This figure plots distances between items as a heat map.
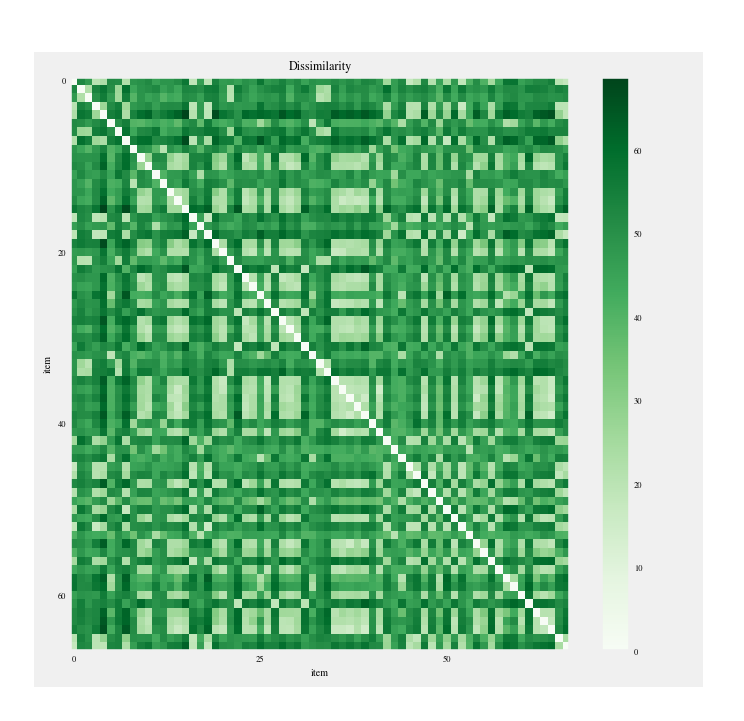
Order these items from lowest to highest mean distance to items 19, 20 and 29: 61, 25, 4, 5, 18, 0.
5, 25, 0, 61, 18, 4
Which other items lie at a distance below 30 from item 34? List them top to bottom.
1, 2, 6, 21, 33
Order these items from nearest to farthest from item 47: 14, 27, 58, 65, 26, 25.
14, 26, 58, 25, 65, 27
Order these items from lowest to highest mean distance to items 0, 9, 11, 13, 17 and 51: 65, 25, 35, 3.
35, 65, 3, 25
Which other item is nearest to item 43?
53
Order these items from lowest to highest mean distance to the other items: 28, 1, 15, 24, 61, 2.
24, 28, 15, 2, 1, 61
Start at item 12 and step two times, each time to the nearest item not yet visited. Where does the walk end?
40
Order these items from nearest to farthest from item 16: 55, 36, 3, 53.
3, 53, 55, 36
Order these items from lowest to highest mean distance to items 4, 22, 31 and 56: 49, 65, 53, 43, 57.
65, 53, 43, 49, 57
